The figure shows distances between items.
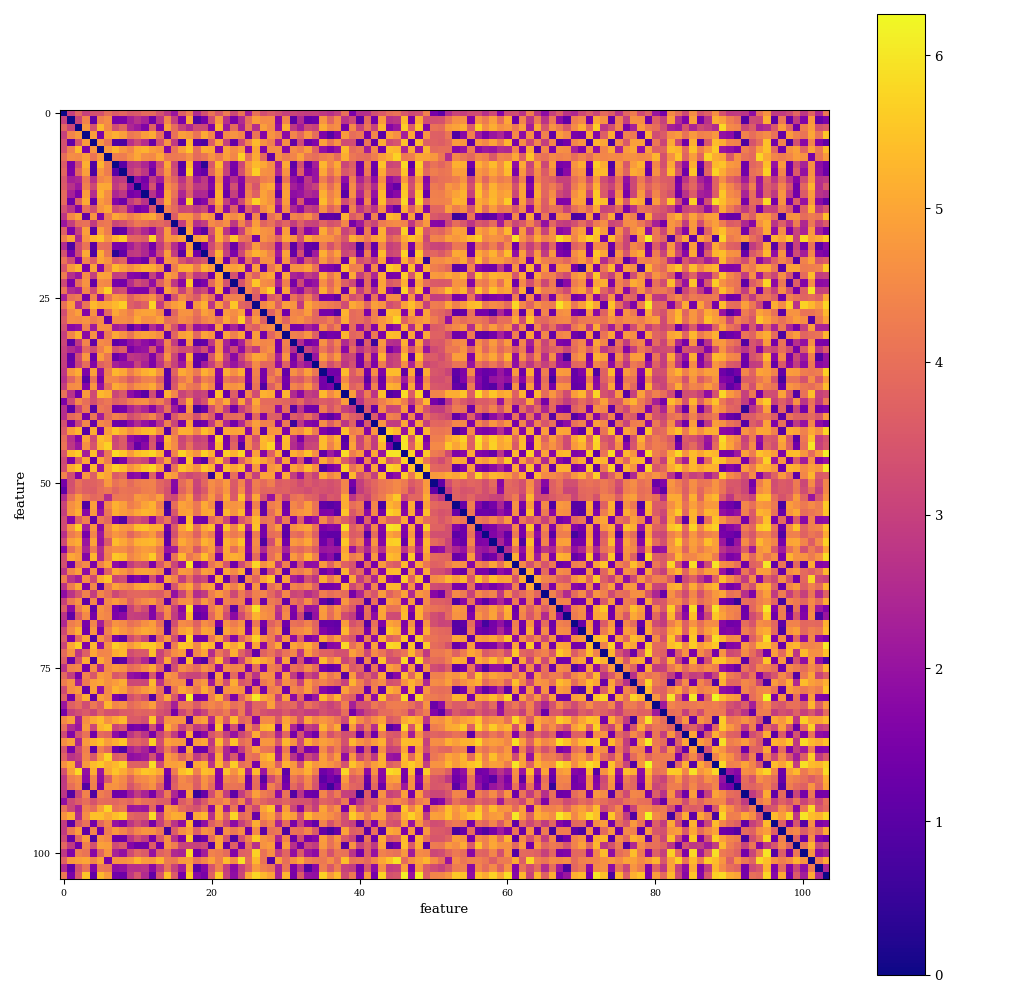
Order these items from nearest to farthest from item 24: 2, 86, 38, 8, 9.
38, 9, 2, 86, 8
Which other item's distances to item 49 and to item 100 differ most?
20
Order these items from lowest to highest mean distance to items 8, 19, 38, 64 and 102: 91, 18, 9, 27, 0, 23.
18, 23, 9, 0, 91, 27
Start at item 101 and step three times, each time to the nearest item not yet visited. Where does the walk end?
52
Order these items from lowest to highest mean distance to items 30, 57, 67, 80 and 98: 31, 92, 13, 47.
92, 31, 47, 13
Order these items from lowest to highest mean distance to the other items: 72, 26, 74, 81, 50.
81, 74, 50, 72, 26
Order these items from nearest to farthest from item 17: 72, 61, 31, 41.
41, 31, 72, 61
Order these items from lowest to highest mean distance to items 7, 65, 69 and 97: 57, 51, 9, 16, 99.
57, 51, 16, 9, 99
